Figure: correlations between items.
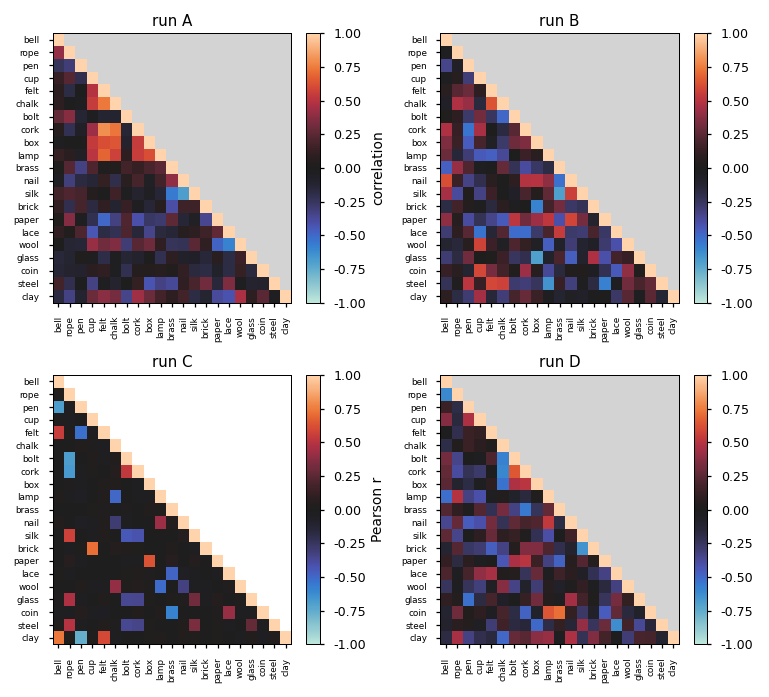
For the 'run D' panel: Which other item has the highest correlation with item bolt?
cork
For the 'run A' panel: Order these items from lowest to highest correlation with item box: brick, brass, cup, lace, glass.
lace, brick, glass, brass, cup
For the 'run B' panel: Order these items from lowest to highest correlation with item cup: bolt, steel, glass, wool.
glass, steel, bolt, wool
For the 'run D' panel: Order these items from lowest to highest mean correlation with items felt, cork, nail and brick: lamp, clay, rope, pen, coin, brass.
brass, pen, coin, rope, lamp, clay
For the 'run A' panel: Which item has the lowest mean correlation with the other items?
paper
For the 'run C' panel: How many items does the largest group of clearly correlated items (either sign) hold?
6
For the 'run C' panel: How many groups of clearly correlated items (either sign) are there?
6
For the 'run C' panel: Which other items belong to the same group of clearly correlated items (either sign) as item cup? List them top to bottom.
brick
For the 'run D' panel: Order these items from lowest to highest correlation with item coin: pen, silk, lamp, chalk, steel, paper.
paper, silk, steel, pen, chalk, lamp
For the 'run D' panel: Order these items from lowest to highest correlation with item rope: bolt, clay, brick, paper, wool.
bolt, paper, wool, brick, clay
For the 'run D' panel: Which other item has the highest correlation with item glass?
nail
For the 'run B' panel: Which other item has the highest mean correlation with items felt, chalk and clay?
steel
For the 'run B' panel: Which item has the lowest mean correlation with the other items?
lace
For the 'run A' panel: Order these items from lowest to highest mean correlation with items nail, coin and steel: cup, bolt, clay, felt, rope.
rope, cup, bolt, felt, clay
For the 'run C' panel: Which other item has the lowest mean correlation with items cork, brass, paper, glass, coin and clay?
pen
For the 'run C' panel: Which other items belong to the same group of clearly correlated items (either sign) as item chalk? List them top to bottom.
lamp, nail, wool
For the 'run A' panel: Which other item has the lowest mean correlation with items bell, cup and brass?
pen
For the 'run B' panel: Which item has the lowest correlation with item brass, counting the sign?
silk
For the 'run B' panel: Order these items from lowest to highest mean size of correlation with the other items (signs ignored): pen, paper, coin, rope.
rope, coin, pen, paper
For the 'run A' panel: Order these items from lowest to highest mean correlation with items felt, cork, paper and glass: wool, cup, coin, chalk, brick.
brick, coin, wool, cup, chalk
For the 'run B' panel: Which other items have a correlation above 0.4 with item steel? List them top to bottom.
pen, felt, chalk
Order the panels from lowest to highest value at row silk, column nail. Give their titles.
run A, run C, run D, run B
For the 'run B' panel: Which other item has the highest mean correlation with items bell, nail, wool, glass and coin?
cork
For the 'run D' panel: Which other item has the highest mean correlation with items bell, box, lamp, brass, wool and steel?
coin
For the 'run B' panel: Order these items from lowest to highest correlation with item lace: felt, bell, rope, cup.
cup, bell, felt, rope
